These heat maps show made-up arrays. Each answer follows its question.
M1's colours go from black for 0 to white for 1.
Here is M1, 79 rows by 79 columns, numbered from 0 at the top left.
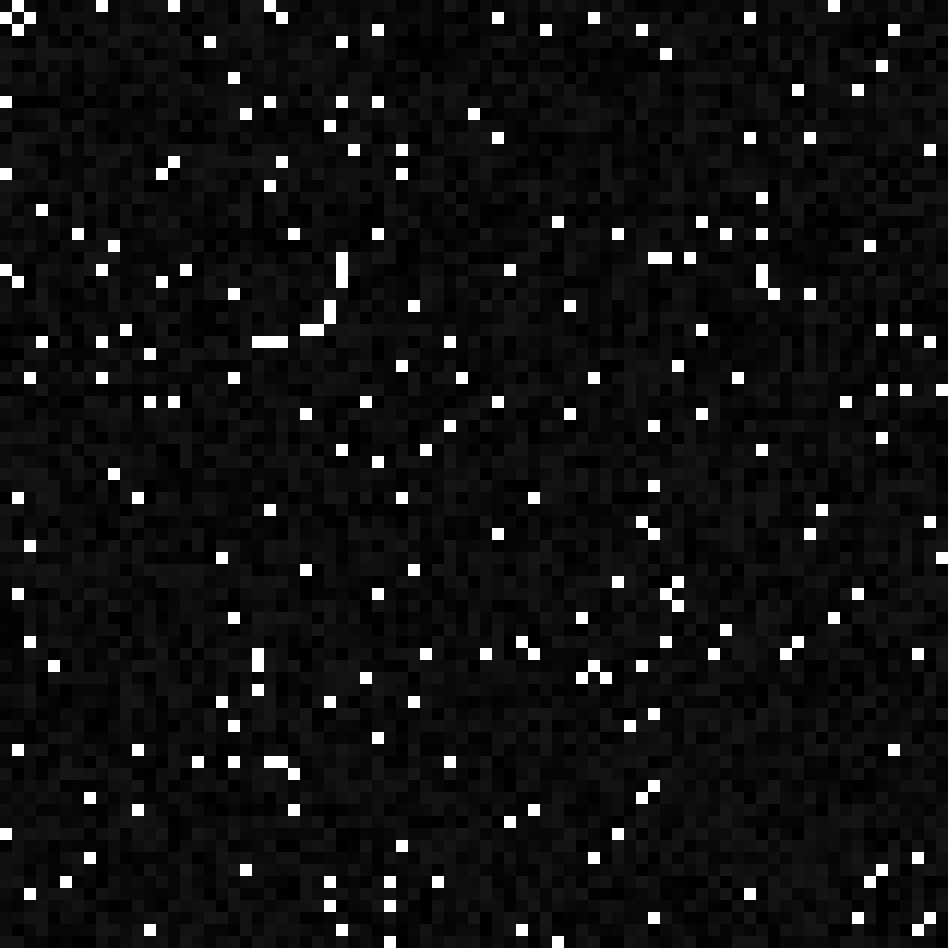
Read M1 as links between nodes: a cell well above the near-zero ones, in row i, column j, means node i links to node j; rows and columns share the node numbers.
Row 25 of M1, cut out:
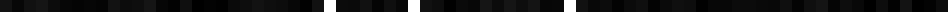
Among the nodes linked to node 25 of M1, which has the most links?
node 27
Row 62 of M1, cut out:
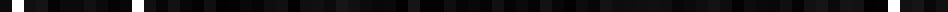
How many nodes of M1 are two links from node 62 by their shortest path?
6
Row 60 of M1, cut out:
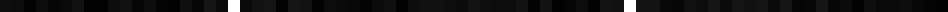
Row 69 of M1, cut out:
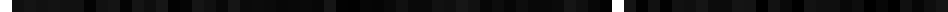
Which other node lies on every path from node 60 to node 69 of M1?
node 19
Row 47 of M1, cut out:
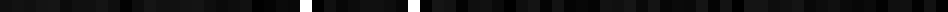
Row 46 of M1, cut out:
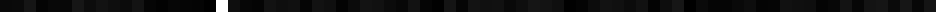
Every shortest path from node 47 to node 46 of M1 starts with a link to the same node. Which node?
node 34
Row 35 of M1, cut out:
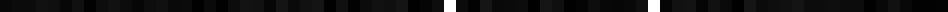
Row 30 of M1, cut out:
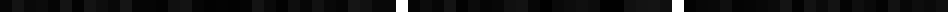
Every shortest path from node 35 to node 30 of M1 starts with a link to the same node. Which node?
node 54
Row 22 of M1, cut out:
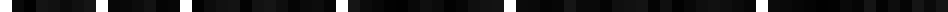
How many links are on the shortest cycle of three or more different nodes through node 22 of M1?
3
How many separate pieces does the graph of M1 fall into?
2
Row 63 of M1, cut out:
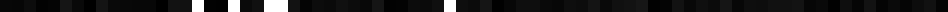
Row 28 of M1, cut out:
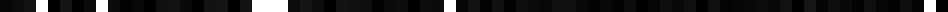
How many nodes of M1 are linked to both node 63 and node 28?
3
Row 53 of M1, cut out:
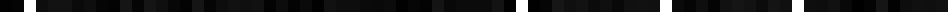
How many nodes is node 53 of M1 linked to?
4
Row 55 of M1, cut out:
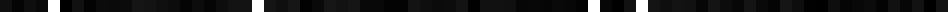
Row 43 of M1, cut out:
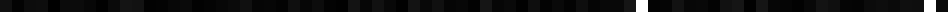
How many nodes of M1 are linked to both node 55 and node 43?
1
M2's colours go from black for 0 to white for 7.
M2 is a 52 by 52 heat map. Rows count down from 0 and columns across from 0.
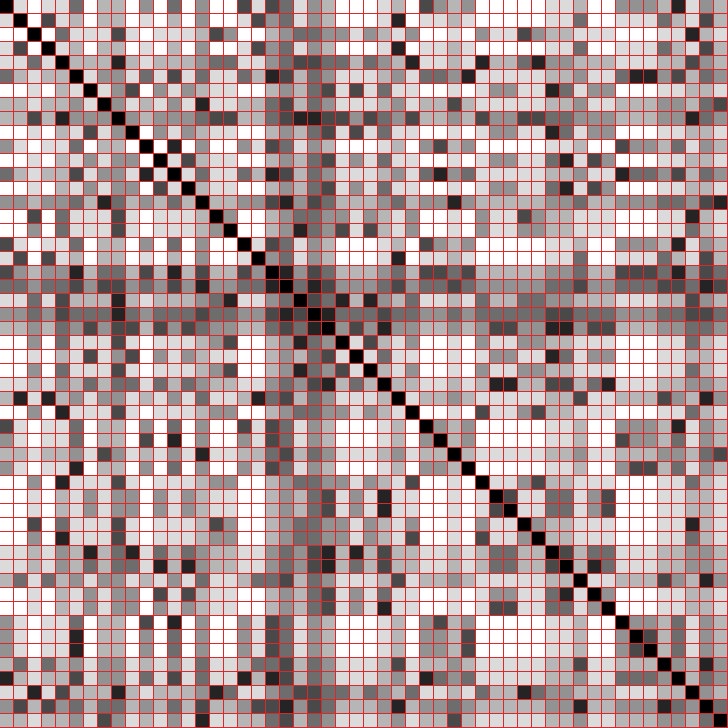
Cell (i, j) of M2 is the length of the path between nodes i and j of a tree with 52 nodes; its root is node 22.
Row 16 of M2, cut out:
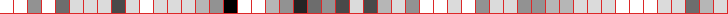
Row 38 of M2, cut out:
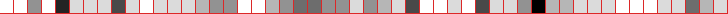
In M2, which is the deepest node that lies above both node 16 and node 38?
8
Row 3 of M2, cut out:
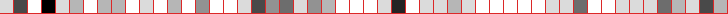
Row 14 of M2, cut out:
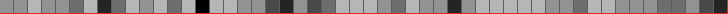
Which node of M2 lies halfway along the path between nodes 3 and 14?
50
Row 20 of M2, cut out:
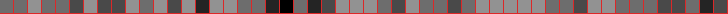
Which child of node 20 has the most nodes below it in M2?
19
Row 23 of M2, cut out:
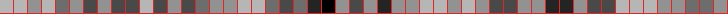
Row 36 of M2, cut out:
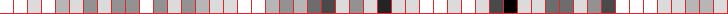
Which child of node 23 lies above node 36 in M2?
27
